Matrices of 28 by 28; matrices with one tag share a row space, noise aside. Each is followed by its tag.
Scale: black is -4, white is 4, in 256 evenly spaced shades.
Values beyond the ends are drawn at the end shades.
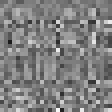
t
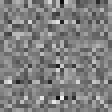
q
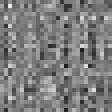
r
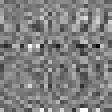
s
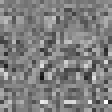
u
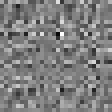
t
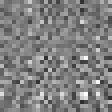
s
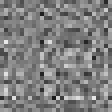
u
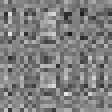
r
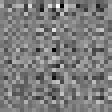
q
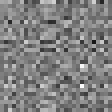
r
